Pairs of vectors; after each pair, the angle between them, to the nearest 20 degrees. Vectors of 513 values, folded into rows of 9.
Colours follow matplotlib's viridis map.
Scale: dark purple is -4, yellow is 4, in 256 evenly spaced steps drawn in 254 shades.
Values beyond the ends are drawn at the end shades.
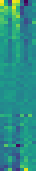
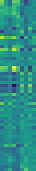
60 degrees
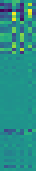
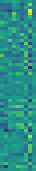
60 degrees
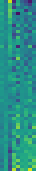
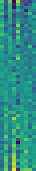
40 degrees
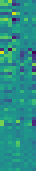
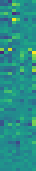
160 degrees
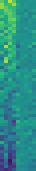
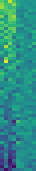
20 degrees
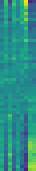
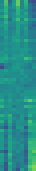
40 degrees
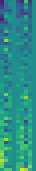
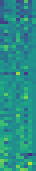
40 degrees
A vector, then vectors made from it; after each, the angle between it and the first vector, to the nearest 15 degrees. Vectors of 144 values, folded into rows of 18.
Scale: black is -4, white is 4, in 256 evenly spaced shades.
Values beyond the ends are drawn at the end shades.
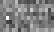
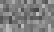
90 degrees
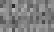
75 degrees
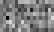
165 degrees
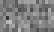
165 degrees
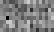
150 degrees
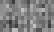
60 degrees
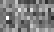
15 degrees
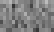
90 degrees
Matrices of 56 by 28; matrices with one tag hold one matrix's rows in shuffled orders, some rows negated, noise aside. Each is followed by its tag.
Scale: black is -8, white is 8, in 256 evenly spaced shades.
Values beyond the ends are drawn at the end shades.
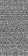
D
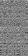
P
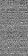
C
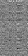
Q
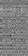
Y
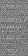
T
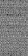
T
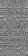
P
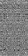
P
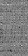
Y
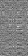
Q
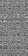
P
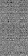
C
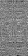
Q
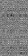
C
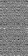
P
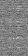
Q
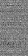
T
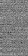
Y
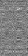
Q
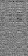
Q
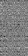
P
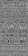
C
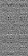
C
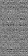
C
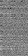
Y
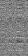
Q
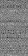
T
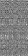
D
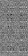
C
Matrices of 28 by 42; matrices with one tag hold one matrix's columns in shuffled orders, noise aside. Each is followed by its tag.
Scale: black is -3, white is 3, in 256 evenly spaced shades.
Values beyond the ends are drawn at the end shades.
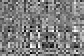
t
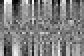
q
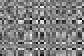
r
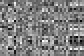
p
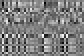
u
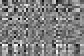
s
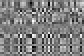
u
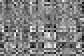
t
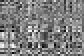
t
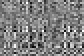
t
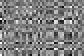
r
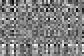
s
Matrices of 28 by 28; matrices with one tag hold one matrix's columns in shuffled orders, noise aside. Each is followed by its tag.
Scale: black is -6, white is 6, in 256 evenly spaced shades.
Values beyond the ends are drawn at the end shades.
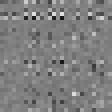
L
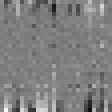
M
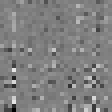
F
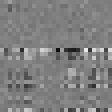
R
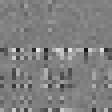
R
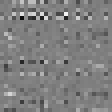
L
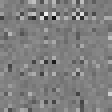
L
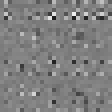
L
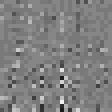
F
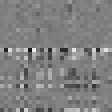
R
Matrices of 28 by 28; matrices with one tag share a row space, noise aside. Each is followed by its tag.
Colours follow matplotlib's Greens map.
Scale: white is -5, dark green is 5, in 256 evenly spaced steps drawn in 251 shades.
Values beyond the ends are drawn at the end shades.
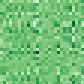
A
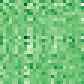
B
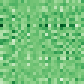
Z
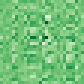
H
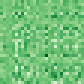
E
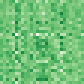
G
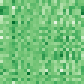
Z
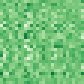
B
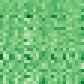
B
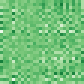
Z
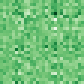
E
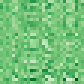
H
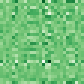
H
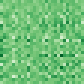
Z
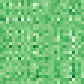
A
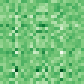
G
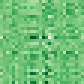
H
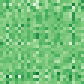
A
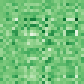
H
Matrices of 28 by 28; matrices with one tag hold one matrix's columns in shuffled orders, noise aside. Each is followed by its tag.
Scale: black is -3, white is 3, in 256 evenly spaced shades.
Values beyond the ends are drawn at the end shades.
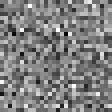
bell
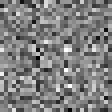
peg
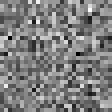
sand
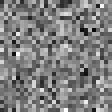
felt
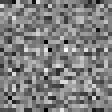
peg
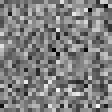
bell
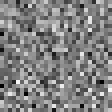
bell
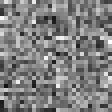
sand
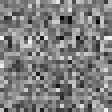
sand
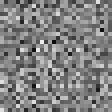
peg
